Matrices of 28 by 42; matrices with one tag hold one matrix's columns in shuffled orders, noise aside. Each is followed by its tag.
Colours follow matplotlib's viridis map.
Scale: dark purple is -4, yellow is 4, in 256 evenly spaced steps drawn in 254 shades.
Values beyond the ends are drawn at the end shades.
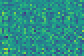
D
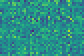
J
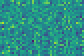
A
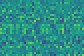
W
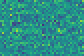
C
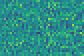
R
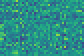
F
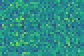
R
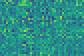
J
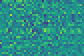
C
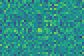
C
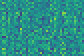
D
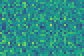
R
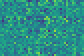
J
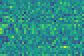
W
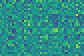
C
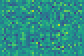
F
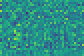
F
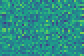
C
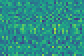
W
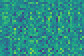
D
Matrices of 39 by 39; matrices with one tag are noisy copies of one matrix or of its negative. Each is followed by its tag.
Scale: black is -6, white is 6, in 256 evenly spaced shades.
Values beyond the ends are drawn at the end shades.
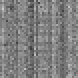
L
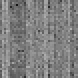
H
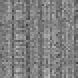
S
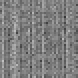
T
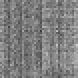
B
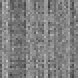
H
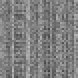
S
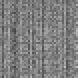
T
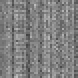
S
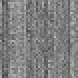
H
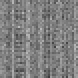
S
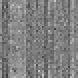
H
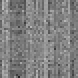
H
